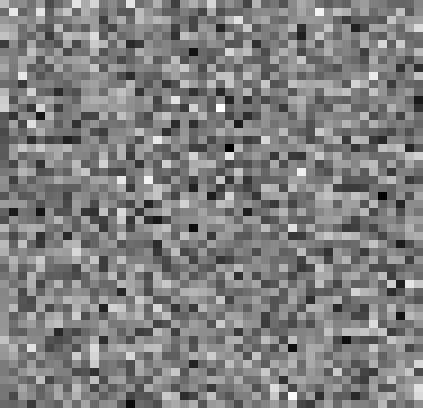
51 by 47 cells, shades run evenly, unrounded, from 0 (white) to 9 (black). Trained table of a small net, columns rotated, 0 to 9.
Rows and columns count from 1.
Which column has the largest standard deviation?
22
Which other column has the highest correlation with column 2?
5
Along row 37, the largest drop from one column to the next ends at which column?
15
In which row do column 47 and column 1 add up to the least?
4
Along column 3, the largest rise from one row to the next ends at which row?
11
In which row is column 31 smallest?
49
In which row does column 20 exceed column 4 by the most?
16
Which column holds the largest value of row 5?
34
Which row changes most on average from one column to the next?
39
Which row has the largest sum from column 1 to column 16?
18
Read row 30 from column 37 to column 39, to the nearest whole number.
2 3 2
